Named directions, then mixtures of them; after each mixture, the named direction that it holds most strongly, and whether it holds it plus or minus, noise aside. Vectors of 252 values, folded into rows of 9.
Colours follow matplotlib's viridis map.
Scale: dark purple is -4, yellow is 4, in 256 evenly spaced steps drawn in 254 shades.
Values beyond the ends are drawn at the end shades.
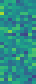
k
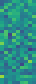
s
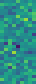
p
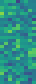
k, plus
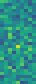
s, minus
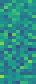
s, plus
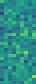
k, minus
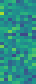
k, plus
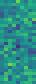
p, plus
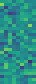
s, minus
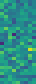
s, minus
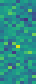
p, minus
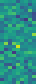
p, minus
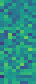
s, minus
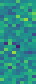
p, plus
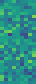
k, plus
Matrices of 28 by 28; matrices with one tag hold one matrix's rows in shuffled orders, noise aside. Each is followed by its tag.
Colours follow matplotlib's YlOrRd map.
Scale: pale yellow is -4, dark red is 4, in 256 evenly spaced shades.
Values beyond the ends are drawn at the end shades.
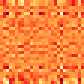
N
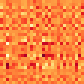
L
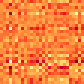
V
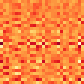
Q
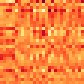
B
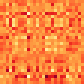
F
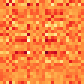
F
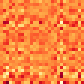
N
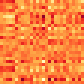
B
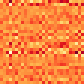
V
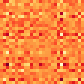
N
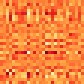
F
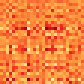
F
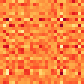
N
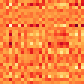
V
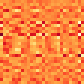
Q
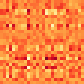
F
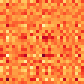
L
